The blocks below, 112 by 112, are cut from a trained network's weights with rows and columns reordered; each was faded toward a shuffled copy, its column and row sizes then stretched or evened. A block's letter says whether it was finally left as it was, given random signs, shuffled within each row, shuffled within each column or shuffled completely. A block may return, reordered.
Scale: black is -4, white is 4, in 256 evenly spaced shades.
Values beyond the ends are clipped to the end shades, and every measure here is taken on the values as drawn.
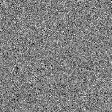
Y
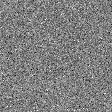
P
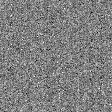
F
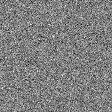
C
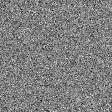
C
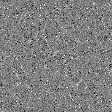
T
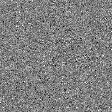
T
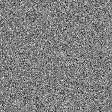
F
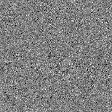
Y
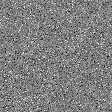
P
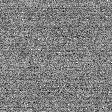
C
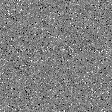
C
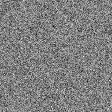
F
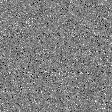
C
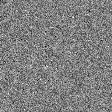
T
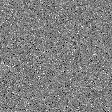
P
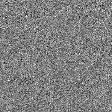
T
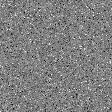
P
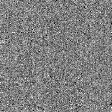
Y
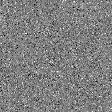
Y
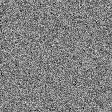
P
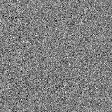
Y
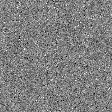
F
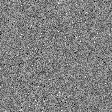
F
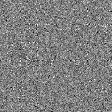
Y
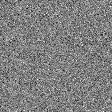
C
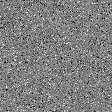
P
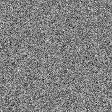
F
